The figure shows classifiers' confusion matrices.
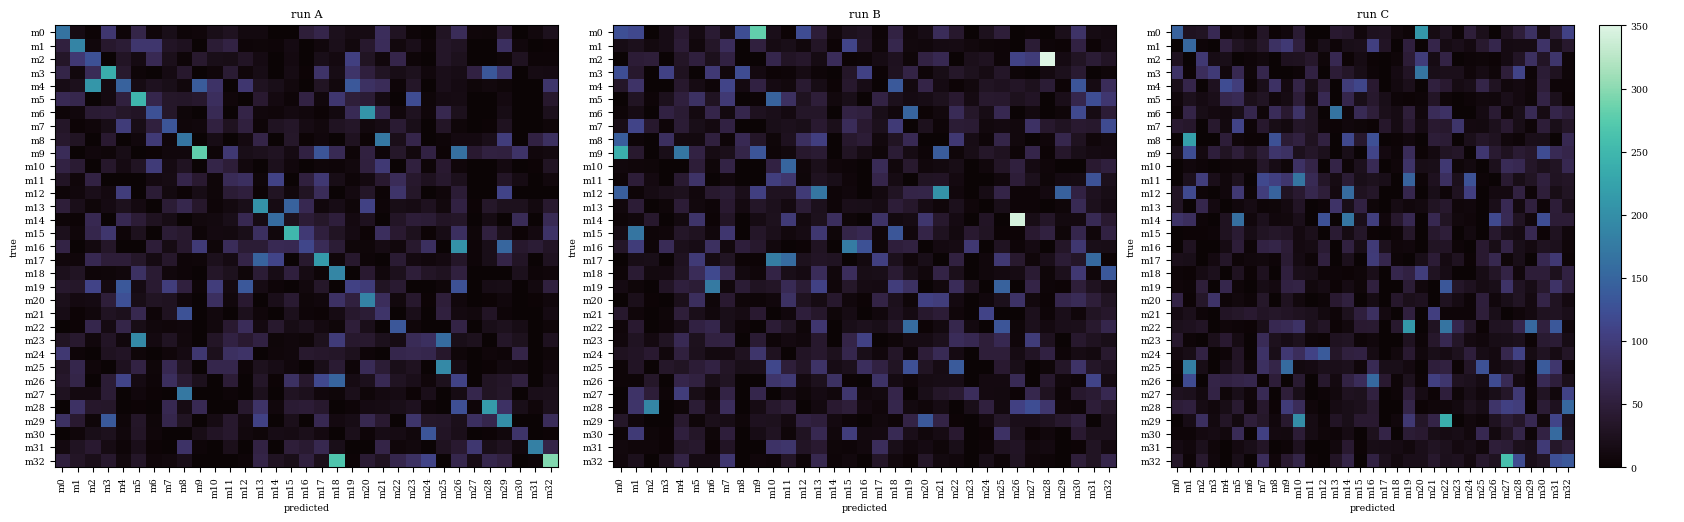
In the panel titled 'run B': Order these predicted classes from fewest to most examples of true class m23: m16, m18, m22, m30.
m18, m30, m22, m16
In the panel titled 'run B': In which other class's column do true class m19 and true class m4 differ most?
m6
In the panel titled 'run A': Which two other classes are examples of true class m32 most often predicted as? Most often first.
m18, m24
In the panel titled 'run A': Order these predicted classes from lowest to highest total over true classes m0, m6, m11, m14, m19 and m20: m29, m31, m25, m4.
m31, m29, m25, m4
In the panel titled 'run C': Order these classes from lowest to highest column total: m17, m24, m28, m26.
m17, m24, m26, m28
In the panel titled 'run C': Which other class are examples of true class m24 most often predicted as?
m12
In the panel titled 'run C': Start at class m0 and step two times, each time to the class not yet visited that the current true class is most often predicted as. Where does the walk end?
m3
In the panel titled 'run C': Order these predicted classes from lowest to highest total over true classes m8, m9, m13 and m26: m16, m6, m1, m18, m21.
m18, m6, m21, m16, m1
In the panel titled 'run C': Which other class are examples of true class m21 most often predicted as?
m16
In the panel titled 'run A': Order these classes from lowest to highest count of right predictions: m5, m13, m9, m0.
m0, m13, m5, m9
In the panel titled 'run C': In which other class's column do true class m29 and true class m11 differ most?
m22
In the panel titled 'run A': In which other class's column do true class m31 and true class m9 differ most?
m26
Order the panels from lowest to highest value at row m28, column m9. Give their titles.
run B, run A, run C
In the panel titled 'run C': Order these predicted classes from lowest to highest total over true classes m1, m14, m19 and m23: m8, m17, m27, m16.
m17, m8, m27, m16
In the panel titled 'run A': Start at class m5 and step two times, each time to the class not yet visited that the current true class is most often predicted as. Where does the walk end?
m25
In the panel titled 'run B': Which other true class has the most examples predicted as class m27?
m28
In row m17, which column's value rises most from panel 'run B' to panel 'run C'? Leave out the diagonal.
m16
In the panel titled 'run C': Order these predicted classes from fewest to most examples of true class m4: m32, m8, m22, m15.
m32, m22, m8, m15
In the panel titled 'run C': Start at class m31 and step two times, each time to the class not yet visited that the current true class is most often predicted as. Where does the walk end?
m7
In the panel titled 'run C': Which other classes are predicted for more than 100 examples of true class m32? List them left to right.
m27, m28, m31
